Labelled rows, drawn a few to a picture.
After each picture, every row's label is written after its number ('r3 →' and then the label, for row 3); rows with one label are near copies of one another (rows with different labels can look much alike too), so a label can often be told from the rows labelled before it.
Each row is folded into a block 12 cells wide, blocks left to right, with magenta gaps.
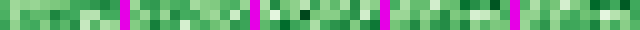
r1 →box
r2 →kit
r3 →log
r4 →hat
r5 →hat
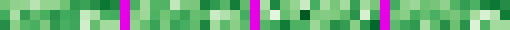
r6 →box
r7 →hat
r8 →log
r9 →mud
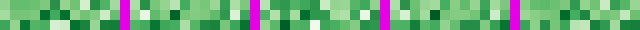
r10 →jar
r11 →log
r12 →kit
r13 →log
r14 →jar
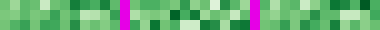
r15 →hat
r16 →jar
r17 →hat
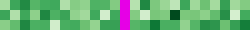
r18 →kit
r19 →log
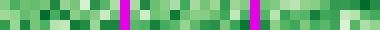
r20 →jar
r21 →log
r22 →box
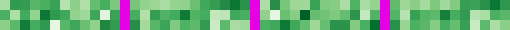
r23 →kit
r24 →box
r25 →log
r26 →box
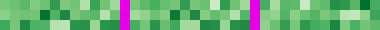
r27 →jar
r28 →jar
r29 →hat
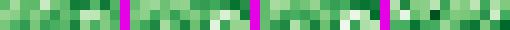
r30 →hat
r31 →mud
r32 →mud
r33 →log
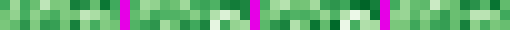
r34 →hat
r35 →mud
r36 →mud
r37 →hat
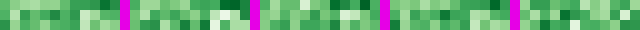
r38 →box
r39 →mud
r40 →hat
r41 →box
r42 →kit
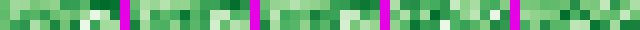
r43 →mud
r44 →box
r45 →box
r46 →kit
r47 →jar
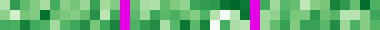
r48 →log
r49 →mud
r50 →hat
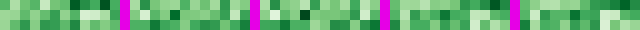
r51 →hat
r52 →log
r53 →log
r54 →box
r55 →box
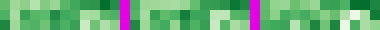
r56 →box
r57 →box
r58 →mud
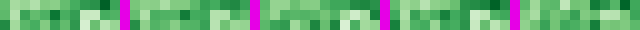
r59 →box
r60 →box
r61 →mud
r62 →box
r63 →hat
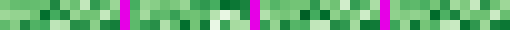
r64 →jar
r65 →mud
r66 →jar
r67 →jar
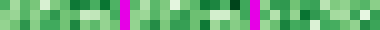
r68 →hat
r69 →hat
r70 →kit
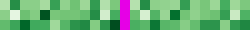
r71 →log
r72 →log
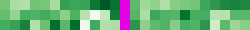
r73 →mud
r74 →box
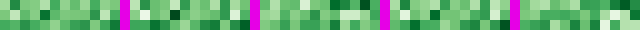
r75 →log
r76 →log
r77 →hat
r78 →log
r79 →mud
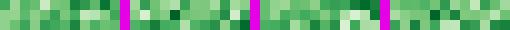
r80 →hat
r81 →log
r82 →mud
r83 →jar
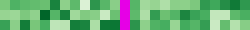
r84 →jar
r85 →box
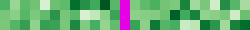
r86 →hat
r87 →jar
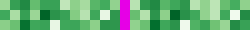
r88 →kit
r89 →kit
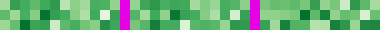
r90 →kit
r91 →kit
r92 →jar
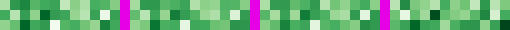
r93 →kit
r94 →kit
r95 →kit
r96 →log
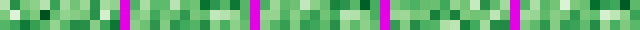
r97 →log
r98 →hat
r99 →hat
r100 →jar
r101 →hat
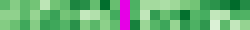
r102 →hat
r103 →box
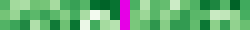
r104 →mud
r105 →hat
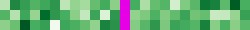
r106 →kit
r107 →hat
